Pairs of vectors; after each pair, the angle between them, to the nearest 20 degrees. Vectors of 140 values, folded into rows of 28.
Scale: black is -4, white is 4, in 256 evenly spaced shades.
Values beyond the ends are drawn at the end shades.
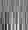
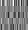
100 degrees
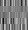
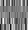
160 degrees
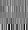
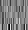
40 degrees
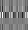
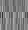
140 degrees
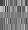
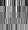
60 degrees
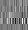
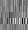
160 degrees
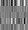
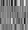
20 degrees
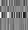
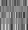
60 degrees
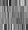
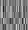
80 degrees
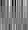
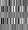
120 degrees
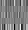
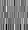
140 degrees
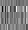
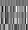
40 degrees
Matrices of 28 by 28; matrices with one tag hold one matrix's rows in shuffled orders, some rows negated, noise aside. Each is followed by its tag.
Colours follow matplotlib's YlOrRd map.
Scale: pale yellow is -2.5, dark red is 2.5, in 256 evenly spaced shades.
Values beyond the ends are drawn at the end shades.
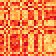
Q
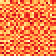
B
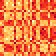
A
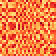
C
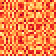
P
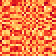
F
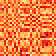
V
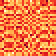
A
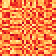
F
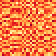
F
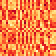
C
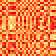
C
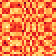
F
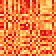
V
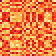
F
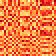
V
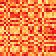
Q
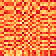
A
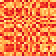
A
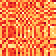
C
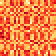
B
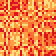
Q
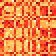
A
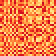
P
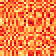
P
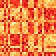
Q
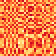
P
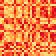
A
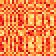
P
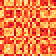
A
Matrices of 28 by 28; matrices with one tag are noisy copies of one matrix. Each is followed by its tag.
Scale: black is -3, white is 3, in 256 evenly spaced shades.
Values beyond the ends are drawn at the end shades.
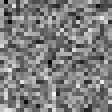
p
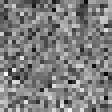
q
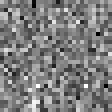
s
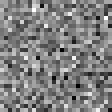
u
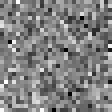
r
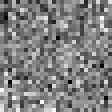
q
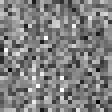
s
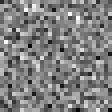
u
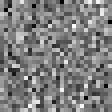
s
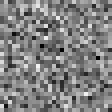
u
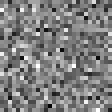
u
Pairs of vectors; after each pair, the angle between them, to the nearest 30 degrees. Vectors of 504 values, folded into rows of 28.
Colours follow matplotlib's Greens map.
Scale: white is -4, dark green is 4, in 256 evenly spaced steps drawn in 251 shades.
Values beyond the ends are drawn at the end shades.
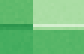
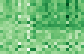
120 degrees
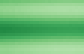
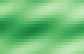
30 degrees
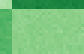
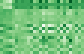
60 degrees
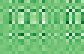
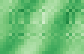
60 degrees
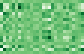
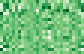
150 degrees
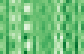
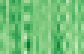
150 degrees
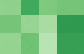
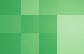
150 degrees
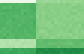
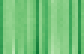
90 degrees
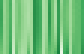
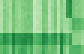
120 degrees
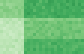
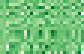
90 degrees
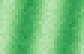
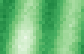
150 degrees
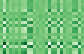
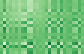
150 degrees
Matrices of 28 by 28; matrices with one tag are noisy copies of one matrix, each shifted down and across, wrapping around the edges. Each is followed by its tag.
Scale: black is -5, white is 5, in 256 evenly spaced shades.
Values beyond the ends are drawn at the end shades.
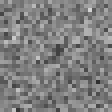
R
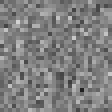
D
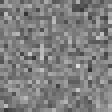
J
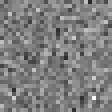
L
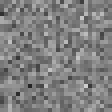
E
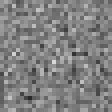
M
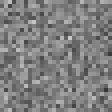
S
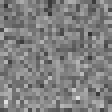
R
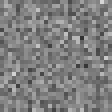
S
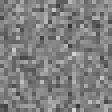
D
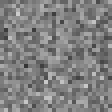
E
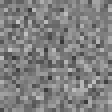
S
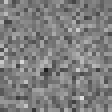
R
